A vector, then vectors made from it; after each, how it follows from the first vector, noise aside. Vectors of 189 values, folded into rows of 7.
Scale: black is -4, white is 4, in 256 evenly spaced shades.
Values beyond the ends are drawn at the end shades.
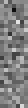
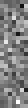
wrapped around, negated.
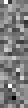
reversed.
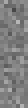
shrunk.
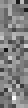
wrapped around, negated.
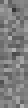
shrunk.
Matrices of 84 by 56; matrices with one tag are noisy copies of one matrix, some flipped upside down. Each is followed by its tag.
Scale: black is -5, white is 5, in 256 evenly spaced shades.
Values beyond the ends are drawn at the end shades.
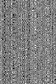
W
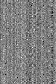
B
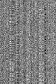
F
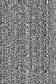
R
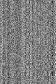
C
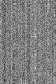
W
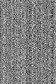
B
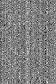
R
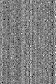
C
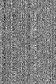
W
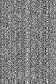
R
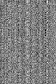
R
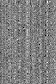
R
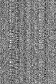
F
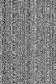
W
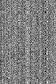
R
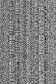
F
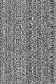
B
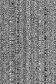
F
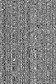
W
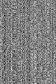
W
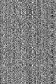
B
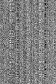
F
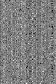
B
